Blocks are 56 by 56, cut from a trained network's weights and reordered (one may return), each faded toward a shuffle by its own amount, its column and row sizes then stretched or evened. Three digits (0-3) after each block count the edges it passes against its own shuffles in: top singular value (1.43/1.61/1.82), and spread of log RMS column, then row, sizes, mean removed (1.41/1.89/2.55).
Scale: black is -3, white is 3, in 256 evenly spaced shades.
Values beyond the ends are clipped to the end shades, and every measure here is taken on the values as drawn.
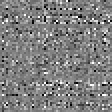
2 2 3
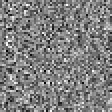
2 1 0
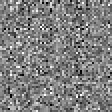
2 2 1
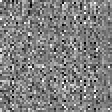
3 3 1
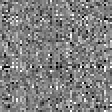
2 3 1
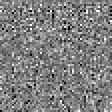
1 2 1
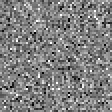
0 0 0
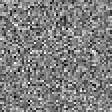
2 1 0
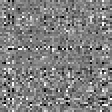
3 2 3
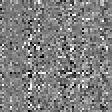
1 3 2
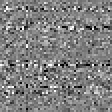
2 1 3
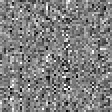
1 3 0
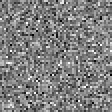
0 0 1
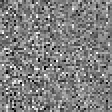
1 2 1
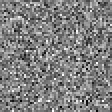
1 0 0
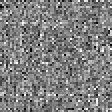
1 1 2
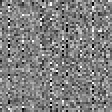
2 3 0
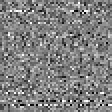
2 0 3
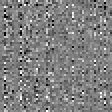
0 3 1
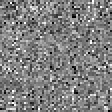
1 1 1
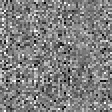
2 2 0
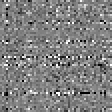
2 2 3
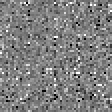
0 2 2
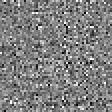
1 2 1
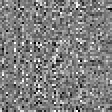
2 3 1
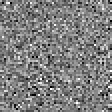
0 1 1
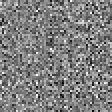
3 2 0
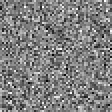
2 0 0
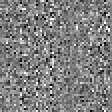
0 3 0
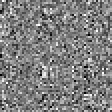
2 2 0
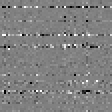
2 1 3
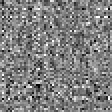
3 2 2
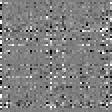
2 3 3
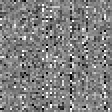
1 3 2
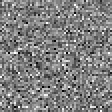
1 1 1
